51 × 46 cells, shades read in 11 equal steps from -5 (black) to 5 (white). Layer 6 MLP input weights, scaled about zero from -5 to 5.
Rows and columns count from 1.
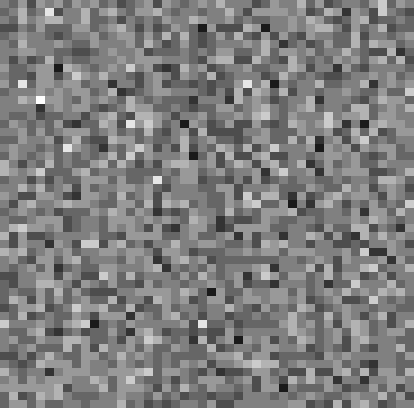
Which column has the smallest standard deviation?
34
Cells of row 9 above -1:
30
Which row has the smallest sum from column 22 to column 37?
47
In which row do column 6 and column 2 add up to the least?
31
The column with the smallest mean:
36
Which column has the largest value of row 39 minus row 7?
9
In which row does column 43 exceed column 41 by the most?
16
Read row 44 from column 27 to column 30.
0 0 -1 1
